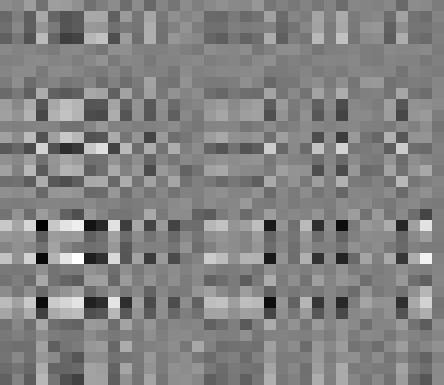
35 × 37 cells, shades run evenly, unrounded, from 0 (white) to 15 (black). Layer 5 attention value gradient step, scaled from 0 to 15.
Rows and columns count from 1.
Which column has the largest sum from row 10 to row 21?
29
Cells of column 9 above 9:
7
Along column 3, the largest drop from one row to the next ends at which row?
21
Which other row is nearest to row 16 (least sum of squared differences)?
13
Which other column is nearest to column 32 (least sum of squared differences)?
16
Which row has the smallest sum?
24
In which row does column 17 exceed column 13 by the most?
20
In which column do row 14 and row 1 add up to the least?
9
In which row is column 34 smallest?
14
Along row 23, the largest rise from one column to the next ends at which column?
11
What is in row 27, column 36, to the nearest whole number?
4
